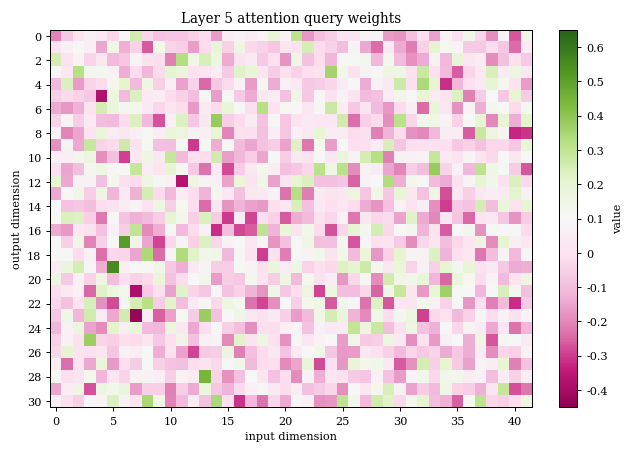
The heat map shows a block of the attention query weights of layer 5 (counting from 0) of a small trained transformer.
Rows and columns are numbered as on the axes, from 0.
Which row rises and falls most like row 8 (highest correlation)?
11
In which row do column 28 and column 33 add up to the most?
10
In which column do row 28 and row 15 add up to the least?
15
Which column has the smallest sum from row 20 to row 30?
40
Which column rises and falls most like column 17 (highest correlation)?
24
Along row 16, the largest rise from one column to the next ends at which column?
18
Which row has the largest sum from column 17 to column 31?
19
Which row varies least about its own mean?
26
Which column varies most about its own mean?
7
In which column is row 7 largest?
14
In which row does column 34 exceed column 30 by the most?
27
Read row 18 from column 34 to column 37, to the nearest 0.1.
-0.1 0 0 -0.2
